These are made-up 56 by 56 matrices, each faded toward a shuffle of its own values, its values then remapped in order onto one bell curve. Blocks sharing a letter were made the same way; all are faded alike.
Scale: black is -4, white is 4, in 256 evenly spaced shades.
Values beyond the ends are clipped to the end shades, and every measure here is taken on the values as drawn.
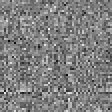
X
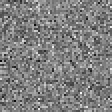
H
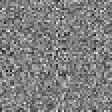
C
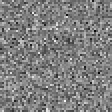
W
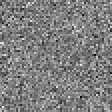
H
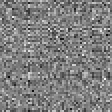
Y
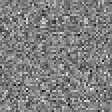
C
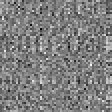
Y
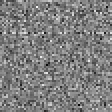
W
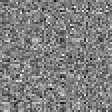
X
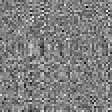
Y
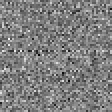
W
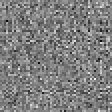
C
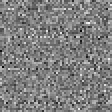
W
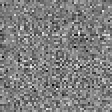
X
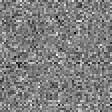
X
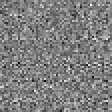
X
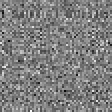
Y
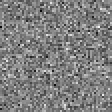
W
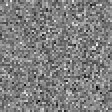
H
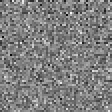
W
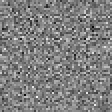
X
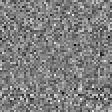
X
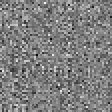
C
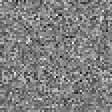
W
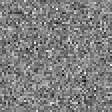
W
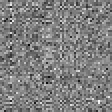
Y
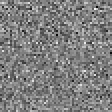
W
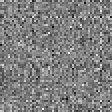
Y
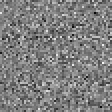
W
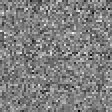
W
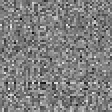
X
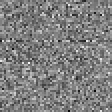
W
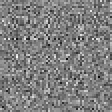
C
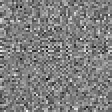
X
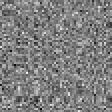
Y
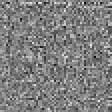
C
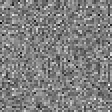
X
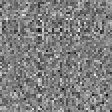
C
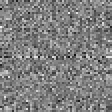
X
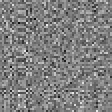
Y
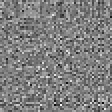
Y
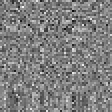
Y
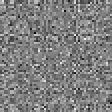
Y
